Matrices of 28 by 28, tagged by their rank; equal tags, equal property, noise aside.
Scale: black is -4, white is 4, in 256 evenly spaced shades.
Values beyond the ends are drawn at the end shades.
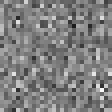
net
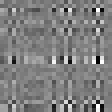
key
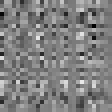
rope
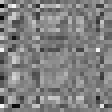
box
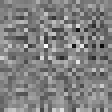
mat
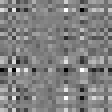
key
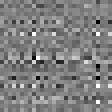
rope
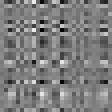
key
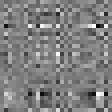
box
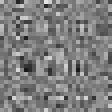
mat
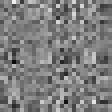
mat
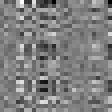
box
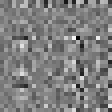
rope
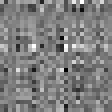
rope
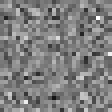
net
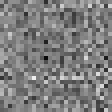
net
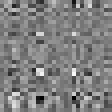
box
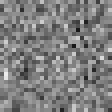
net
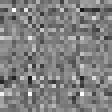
mat
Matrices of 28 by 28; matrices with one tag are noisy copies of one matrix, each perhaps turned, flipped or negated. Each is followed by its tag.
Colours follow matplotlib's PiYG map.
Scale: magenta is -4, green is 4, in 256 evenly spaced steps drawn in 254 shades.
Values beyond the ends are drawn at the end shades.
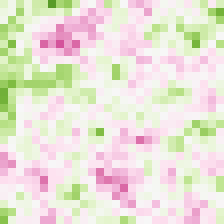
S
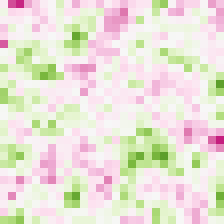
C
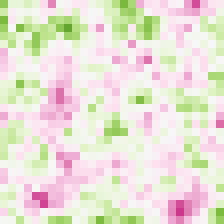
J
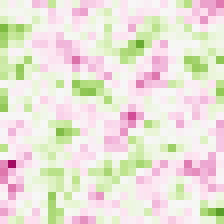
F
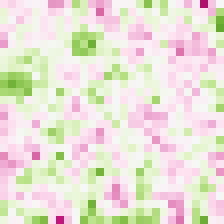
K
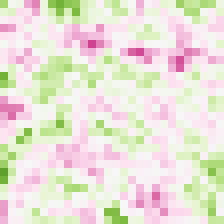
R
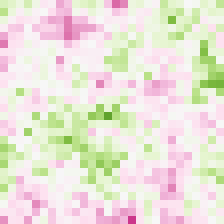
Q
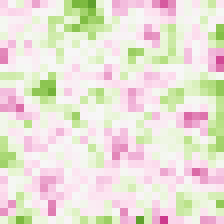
K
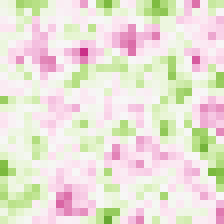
R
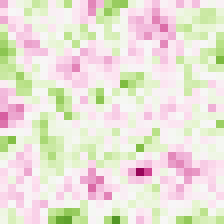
R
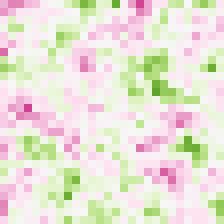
C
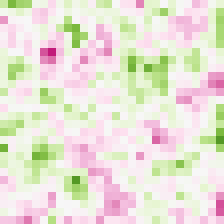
C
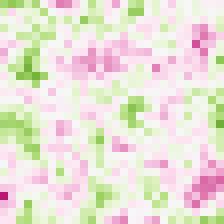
J
